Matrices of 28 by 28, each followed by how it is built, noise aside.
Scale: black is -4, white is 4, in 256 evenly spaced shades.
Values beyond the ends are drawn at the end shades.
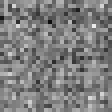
blocks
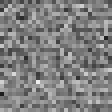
blocks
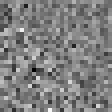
lower triangular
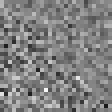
lower triangular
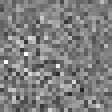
lower triangular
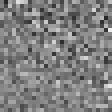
upper triangular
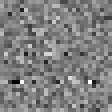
uneven rows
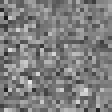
lower triangular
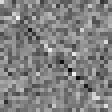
diagonal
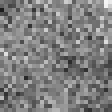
smooth
